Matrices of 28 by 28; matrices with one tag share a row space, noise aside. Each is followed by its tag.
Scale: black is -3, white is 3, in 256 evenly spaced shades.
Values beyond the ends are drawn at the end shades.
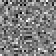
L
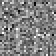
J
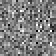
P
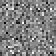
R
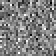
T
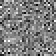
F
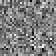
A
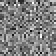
P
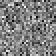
R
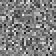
R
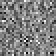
R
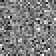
F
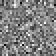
L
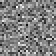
T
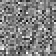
T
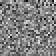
F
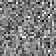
F
